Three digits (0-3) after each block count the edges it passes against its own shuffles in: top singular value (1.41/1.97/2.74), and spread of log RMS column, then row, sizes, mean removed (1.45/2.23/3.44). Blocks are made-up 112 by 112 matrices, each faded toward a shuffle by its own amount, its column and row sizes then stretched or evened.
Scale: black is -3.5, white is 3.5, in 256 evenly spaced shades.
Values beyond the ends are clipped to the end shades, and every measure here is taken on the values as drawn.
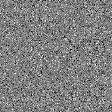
1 1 0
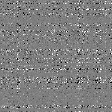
1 2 3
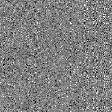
2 2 0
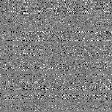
1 1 3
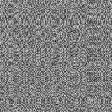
3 1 0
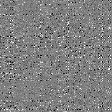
2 2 2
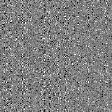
2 2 1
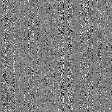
0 3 0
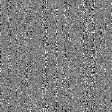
1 3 0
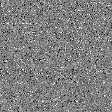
1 0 2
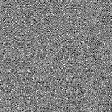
2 0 0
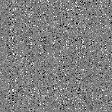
1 2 1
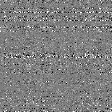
0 1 3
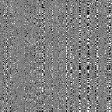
3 3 1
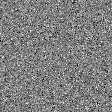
0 0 0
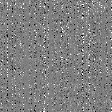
0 3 1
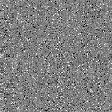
2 1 0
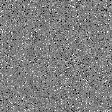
1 1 1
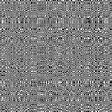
3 2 3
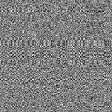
3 1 2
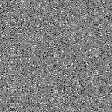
2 0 0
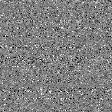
1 0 2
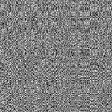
3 2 1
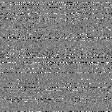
0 0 3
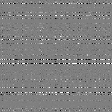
3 1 3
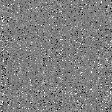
1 2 1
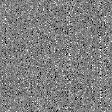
1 2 0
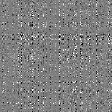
2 3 2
